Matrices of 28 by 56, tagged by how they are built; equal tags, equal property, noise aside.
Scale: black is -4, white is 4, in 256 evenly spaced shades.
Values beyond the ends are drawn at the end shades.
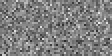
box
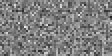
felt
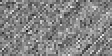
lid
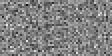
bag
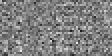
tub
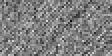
lid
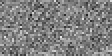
felt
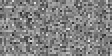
bag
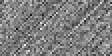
lid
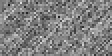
lid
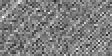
lid
